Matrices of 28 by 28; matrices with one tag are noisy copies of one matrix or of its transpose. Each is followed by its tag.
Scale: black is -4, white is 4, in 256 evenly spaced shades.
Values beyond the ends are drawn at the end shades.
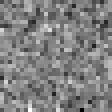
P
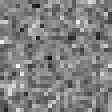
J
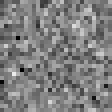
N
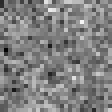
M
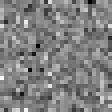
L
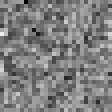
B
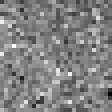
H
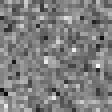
L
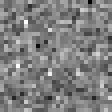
L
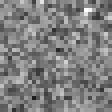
J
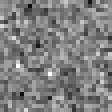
L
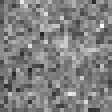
H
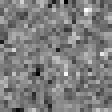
J
